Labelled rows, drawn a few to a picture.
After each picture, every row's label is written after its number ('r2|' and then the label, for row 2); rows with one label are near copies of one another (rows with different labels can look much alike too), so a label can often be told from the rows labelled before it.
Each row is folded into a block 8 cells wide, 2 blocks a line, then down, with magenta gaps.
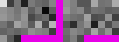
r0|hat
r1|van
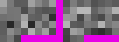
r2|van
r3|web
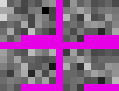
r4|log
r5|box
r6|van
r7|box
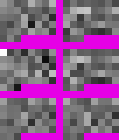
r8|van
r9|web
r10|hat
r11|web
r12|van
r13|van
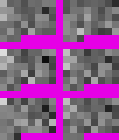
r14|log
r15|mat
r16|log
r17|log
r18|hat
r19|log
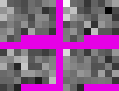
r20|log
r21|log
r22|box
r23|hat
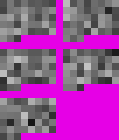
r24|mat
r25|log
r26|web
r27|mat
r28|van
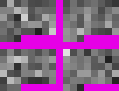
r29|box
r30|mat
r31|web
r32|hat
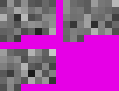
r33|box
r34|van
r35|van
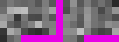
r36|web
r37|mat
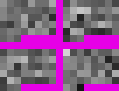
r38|van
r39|web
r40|web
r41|hat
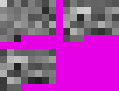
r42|hat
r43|web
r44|web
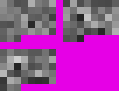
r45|van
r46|box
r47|web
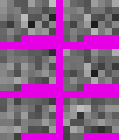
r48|van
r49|van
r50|mat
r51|van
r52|mat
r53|web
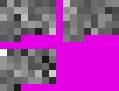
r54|box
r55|log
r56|hat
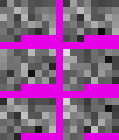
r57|box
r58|box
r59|van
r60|log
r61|box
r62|log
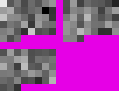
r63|log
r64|mat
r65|box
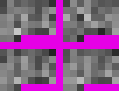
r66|mat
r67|box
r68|mat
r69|mat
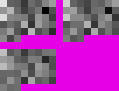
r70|log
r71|log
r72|log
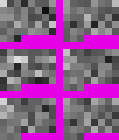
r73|hat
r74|van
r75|web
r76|log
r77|log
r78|van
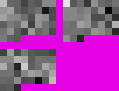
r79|log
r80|hat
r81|box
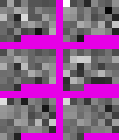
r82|box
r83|hat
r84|box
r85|web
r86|hat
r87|hat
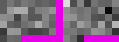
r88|web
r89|hat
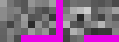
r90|van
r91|web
